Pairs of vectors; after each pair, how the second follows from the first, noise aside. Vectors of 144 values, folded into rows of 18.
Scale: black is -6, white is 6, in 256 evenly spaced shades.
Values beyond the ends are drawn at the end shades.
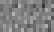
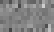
negated, partly zeroed.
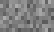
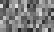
scaled up.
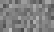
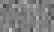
partly zeroed.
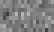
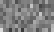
wrapped around, negated.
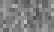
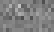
wrapped around, partly zeroed.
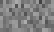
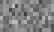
copied.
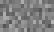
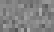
negated, partly zeroed.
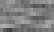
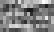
reversed, negated, scaled up.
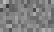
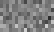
wrapped around, negated.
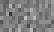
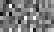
scaled up.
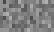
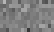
negated, partly zeroed.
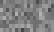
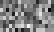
scaled up.
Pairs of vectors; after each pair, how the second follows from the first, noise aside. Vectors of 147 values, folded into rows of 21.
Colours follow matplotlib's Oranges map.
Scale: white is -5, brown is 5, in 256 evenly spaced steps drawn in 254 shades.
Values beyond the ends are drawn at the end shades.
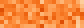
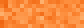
reversed, negated, shrunk.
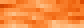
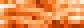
negated, scaled up.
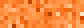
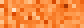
wrapped around.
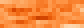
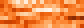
wrapped around, negated, scaled up.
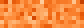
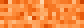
copied.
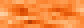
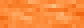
reversed, negated, shrunk.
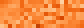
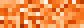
reversed, negated, scaled up.
